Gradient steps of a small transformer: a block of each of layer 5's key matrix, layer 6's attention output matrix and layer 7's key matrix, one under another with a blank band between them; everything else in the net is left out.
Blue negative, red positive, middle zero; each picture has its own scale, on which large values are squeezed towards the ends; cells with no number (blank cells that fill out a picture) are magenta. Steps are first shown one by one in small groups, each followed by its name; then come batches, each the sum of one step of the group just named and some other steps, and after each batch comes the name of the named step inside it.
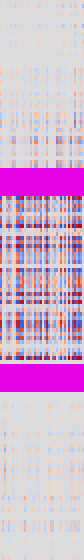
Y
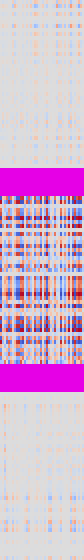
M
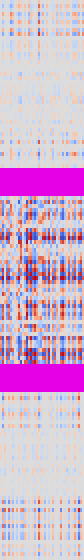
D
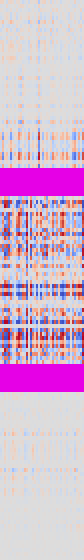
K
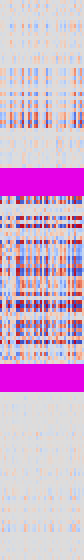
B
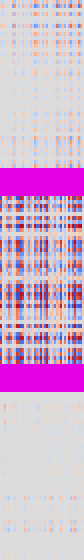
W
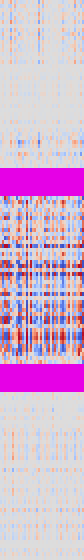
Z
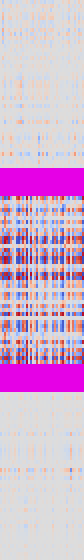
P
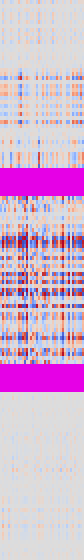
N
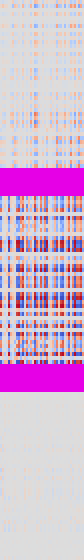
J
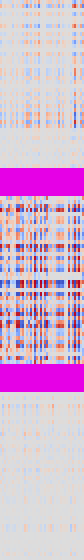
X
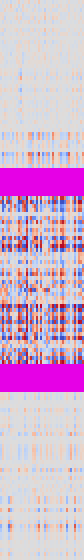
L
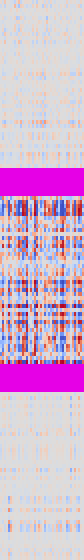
L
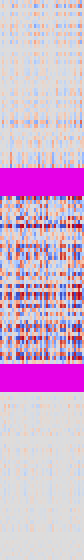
W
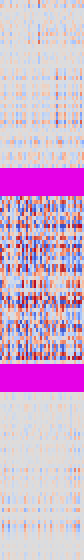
Y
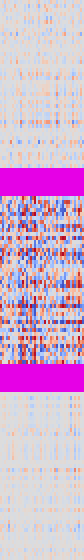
Z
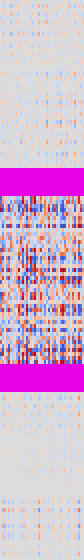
D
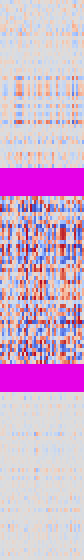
X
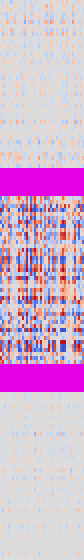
P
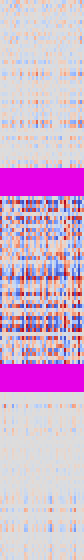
M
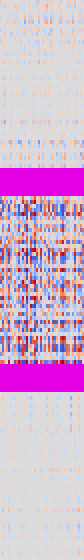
Z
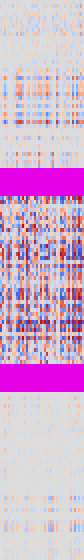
M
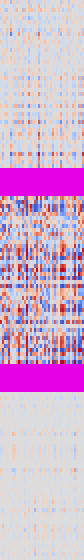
K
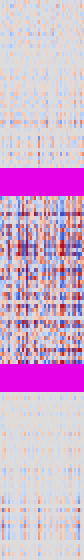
D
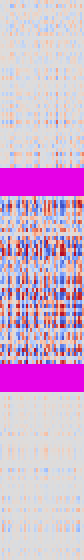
J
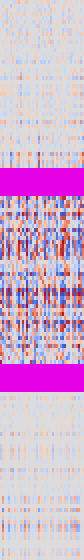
N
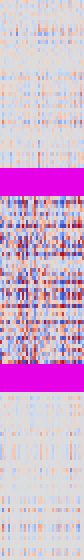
N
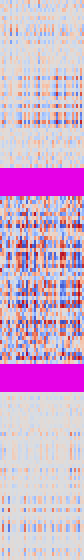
Y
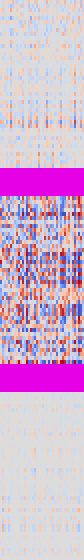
B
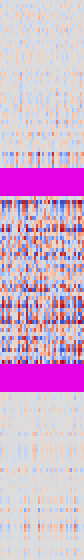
L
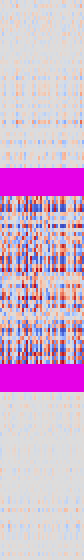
P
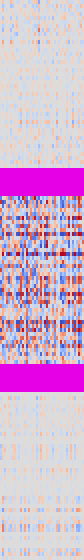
M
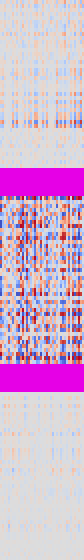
Y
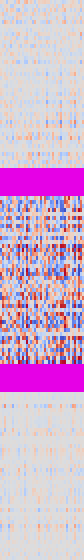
L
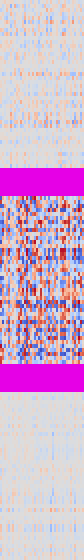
B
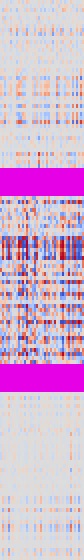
N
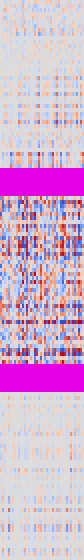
L
